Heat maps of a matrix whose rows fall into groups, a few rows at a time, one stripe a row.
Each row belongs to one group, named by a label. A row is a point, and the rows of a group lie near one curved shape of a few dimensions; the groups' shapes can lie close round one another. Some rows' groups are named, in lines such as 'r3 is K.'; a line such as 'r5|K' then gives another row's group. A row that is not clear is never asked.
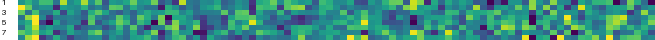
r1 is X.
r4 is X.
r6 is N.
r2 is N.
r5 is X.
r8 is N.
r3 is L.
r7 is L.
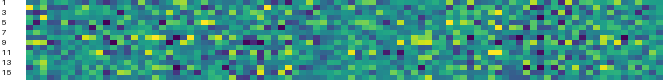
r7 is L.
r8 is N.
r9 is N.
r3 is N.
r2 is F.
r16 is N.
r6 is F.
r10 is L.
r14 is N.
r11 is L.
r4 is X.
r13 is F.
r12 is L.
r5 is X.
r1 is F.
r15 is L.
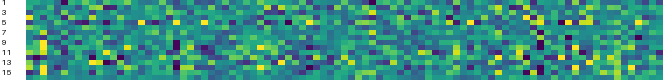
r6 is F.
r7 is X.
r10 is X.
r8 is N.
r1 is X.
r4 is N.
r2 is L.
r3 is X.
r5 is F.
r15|N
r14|X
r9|X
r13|L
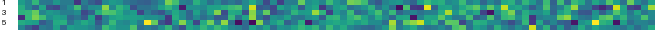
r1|F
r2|X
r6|X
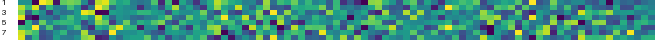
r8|L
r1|X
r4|N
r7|F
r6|L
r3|L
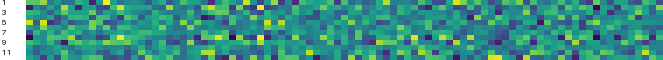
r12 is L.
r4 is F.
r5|L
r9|X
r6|X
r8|L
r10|X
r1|L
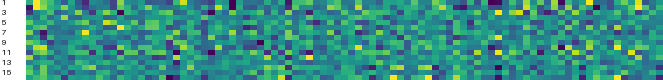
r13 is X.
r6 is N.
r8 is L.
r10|N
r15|L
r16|L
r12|F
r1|N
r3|F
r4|X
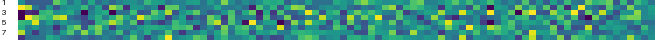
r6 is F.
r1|N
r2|N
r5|L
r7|N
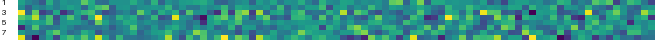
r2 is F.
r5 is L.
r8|N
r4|L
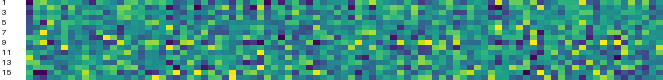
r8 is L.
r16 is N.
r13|N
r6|N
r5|L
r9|N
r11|X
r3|L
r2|L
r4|L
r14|X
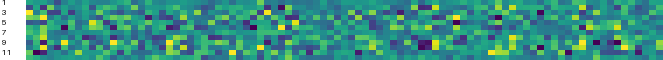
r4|L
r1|X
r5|L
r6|L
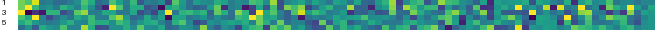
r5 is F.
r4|X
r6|L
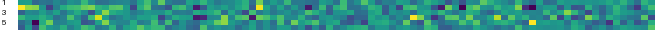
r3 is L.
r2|F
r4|L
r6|L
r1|L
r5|X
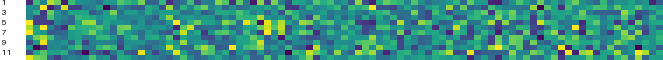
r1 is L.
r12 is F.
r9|N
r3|X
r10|N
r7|F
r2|X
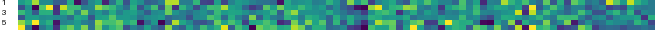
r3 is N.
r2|X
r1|N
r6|N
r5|L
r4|L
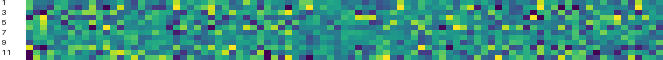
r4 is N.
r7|N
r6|L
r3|N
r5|L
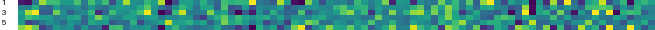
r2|N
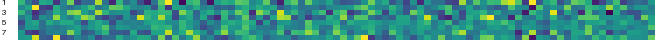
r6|F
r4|L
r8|X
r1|N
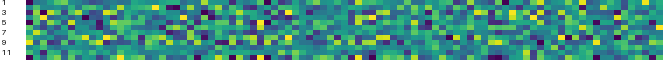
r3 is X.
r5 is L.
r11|N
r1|F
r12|L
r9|L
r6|X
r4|N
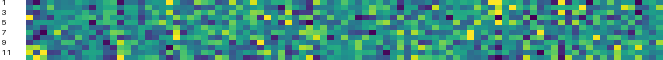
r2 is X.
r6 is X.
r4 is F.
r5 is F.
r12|N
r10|N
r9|L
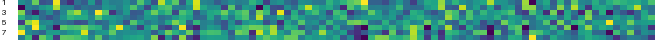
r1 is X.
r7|F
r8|X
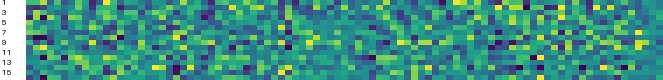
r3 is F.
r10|N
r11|F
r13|X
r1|L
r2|F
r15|L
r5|N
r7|F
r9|X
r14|N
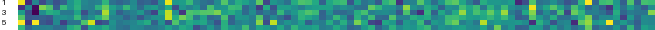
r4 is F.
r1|F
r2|X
